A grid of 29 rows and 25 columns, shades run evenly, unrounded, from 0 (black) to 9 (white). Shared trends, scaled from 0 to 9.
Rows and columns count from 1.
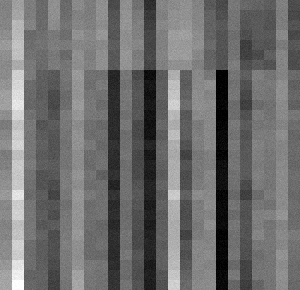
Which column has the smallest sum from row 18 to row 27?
19
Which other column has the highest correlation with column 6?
25
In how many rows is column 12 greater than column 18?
7
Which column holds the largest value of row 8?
2
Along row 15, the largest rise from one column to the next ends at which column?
20
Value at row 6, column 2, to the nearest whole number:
7
